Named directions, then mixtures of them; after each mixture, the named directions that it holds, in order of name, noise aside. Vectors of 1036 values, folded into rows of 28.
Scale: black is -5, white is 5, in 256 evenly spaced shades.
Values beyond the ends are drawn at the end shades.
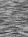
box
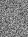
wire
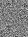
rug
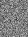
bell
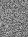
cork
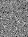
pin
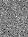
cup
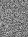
cork.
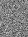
cork.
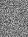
bell, wire.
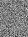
cup, rug.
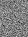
cork, pin.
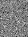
pin.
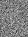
pin, wire.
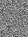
rug.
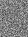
rug, wire.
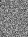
bell, cork, rug.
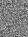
rug.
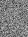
rug, wire.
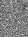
bell, pin, rug.
